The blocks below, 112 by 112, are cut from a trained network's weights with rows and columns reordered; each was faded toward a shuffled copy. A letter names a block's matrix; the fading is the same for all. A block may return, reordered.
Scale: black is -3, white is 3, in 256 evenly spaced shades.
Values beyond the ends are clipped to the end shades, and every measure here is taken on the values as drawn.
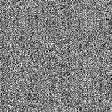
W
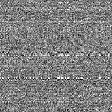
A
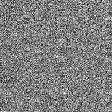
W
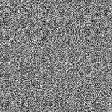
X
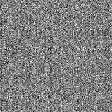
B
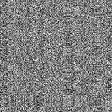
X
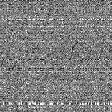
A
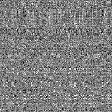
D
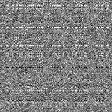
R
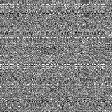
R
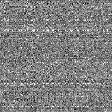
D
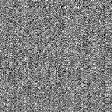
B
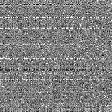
R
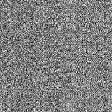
X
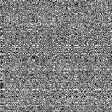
D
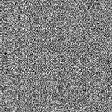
W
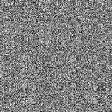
W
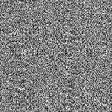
X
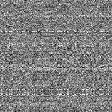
A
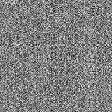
X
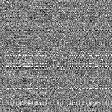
R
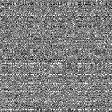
R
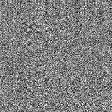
X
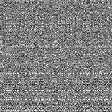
R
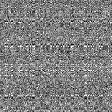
R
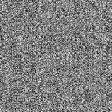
X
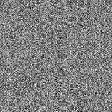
W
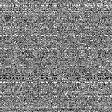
A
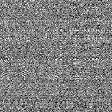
D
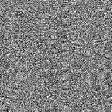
W
